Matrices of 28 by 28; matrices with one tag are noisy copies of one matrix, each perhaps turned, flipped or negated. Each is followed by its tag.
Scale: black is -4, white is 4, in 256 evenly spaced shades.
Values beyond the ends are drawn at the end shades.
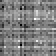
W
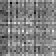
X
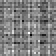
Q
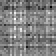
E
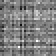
W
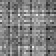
E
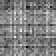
E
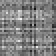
W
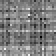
E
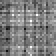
E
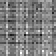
Q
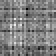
E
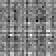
W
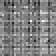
Q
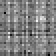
W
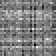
W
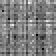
W
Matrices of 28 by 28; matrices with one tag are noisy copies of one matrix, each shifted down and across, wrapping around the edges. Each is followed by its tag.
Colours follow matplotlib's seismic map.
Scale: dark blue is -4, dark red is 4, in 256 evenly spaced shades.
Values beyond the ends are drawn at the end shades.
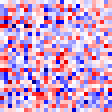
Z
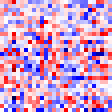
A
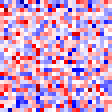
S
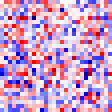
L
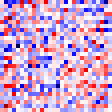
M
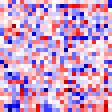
A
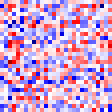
M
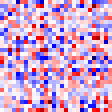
Z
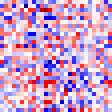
M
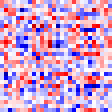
A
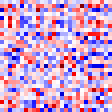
A
